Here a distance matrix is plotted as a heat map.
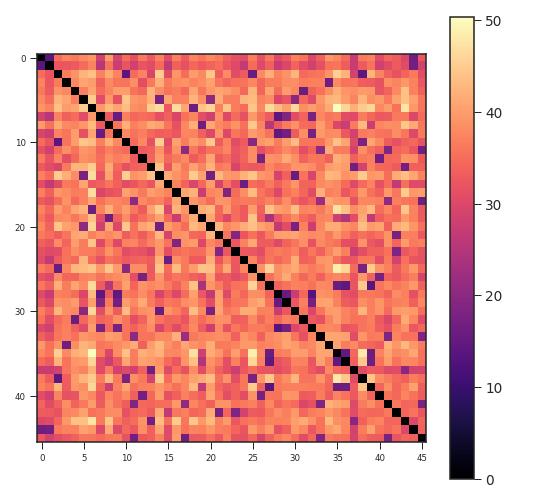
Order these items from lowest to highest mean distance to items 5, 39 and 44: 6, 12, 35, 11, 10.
35, 11, 12, 10, 6
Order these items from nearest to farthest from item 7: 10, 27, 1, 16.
1, 16, 27, 10
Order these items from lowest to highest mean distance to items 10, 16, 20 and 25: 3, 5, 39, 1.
1, 5, 3, 39
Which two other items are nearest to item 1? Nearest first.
0, 44
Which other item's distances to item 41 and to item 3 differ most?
34
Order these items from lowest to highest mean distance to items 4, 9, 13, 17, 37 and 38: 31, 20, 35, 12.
31, 12, 20, 35
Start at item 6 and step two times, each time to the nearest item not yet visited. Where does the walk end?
15
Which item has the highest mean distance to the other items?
6
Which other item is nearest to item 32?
28
